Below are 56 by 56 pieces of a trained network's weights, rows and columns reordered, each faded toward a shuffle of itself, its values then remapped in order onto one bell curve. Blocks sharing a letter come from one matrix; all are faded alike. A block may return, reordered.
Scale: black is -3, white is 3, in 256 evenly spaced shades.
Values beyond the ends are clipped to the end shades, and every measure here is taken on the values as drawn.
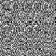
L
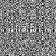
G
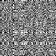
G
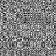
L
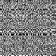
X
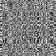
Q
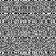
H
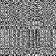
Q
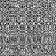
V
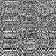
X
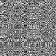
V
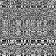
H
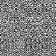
Q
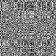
Q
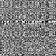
H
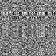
H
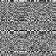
H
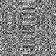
V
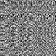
V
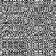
V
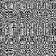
Q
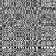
H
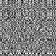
H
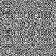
V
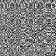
V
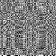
H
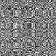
Q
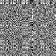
G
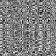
Q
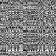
X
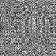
L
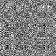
L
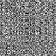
L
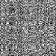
L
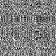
L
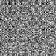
L
